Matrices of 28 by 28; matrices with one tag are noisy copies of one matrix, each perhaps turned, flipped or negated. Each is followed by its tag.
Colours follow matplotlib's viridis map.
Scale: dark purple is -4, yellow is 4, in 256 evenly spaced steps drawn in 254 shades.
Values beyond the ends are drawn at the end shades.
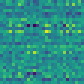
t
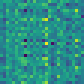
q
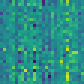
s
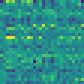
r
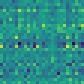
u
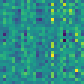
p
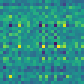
q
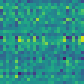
u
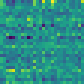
r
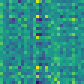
u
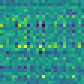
q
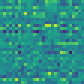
t
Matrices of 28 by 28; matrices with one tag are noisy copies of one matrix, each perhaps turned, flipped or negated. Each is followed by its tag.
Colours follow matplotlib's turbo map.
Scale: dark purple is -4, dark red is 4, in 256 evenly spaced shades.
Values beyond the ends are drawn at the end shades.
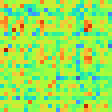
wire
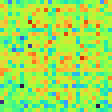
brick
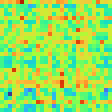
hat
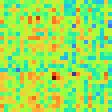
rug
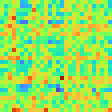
wire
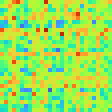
wire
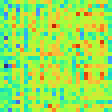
brick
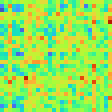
hat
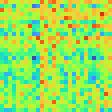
rug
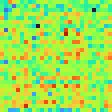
brick
